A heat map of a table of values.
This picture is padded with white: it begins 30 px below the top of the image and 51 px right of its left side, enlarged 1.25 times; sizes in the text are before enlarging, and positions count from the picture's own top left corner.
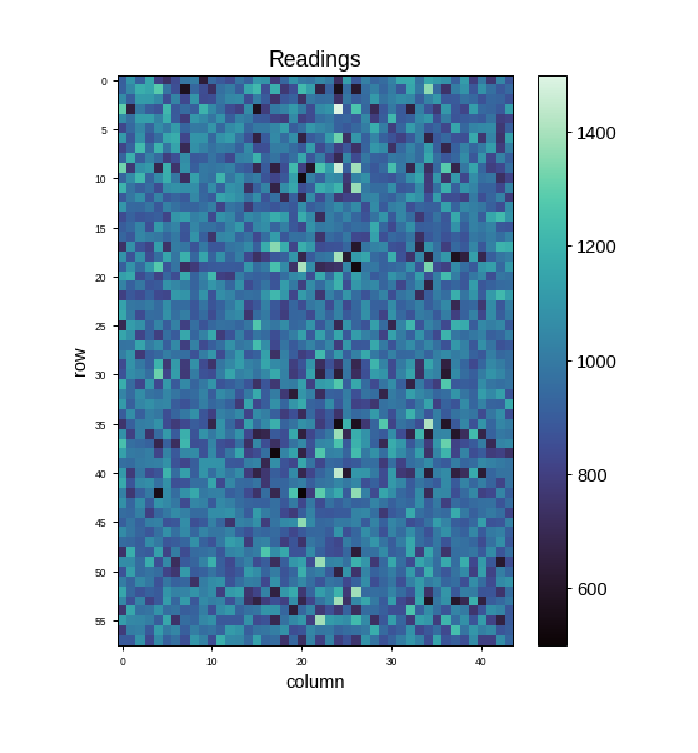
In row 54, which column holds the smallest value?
19
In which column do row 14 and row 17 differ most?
26
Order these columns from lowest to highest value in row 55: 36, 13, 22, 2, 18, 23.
13, 18, 2, 23, 36, 22
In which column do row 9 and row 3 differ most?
17
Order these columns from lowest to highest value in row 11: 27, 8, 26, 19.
27, 8, 19, 26
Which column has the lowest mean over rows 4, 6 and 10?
20
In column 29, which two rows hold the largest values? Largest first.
35, 42
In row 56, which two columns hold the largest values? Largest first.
37, 28
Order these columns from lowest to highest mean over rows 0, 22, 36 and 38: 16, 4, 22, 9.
4, 9, 16, 22
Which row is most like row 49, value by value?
55
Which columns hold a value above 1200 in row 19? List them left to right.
4, 17, 20, 34
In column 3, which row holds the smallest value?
36
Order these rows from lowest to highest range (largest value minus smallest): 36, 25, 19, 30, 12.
12, 25, 30, 36, 19
